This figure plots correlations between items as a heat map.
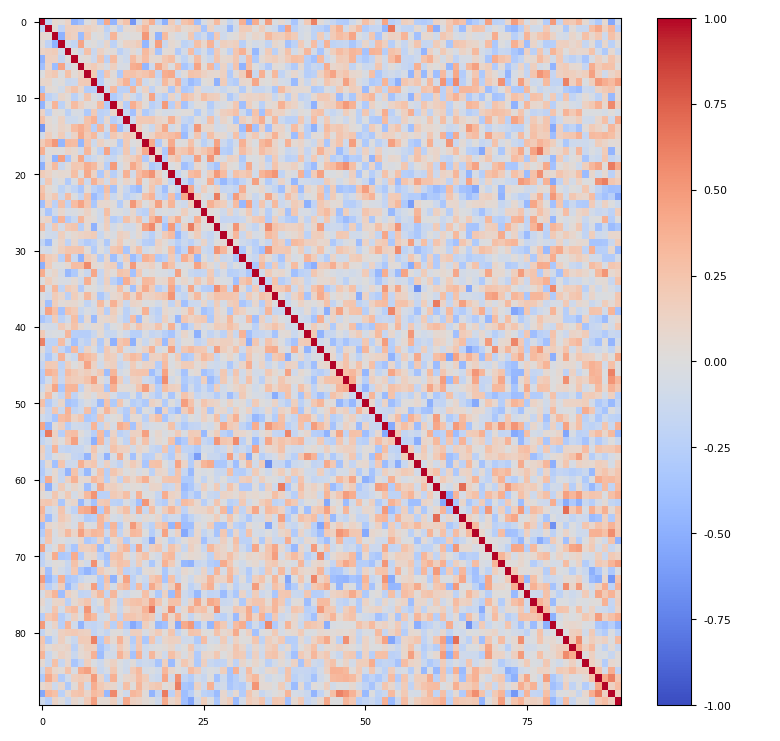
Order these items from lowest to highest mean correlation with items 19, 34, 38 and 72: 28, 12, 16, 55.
12, 28, 55, 16
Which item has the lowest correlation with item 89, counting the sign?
23
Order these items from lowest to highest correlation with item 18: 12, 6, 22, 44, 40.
22, 12, 44, 40, 6
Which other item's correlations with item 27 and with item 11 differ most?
88
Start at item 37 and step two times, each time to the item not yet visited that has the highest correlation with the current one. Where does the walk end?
65
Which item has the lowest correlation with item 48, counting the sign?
50
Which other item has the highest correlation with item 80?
30
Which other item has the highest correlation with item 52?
61
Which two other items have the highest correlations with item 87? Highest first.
21, 33
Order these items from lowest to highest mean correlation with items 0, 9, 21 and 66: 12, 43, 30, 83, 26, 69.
43, 30, 12, 83, 69, 26
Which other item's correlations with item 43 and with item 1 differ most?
54
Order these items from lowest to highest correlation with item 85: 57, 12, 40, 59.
59, 57, 40, 12
